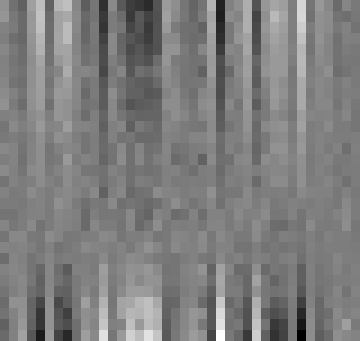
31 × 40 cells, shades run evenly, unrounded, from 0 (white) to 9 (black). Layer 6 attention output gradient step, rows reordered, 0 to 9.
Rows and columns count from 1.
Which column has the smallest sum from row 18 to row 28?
25
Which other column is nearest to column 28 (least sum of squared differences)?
24
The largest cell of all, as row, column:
31, 34
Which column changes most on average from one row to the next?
23
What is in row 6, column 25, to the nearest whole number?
6
